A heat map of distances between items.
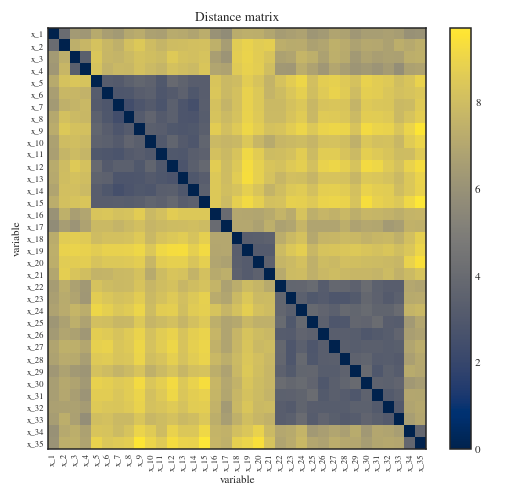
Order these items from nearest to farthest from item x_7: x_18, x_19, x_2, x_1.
x_1, x_2, x_18, x_19
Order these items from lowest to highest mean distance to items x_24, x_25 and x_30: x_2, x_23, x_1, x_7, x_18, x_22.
x_23, x_22, x_1, x_2, x_18, x_7
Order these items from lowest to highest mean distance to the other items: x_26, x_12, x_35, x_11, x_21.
x_26, x_11, x_12, x_21, x_35
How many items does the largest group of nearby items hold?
12
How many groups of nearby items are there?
7
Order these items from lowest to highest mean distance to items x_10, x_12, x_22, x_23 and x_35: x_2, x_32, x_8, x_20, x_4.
x_32, x_8, x_4, x_2, x_20
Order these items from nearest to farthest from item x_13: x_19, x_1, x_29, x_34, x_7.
x_7, x_1, x_29, x_34, x_19
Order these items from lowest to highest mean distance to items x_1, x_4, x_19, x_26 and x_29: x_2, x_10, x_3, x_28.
x_28, x_3, x_2, x_10
